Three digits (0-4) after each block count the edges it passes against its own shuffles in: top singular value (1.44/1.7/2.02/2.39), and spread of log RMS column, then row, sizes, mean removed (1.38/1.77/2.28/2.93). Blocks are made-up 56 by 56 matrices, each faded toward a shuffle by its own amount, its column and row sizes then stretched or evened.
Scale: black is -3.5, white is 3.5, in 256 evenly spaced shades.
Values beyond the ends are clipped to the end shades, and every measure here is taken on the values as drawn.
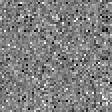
1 0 1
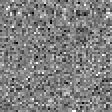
2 0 0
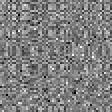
4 0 0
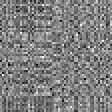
4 0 0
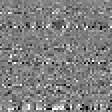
3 0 4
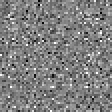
2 1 2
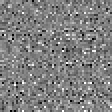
2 0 2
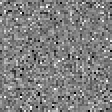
0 1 1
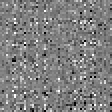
1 4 3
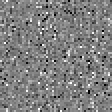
0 2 0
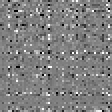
3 3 4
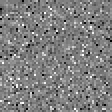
0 0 0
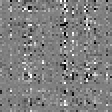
1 4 3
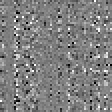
2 4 2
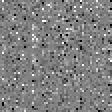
0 2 0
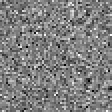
2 0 0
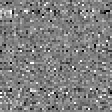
2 0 3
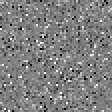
0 0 0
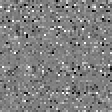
0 0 3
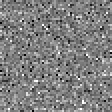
0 0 0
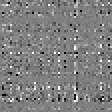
2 3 4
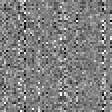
3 4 0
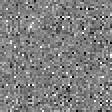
2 1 2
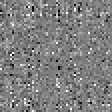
0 3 2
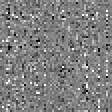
0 3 1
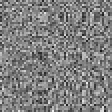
4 2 0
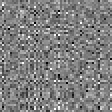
4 3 1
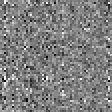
1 3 1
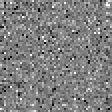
1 1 0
